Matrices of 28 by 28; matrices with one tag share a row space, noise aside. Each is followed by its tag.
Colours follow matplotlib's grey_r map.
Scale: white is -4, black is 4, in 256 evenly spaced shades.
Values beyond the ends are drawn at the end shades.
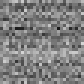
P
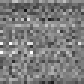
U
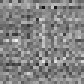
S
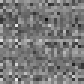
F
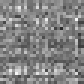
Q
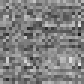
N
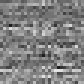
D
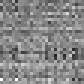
F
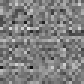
U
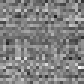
Q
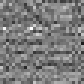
N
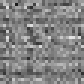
N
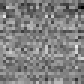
Q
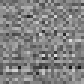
S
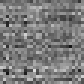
N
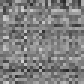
P
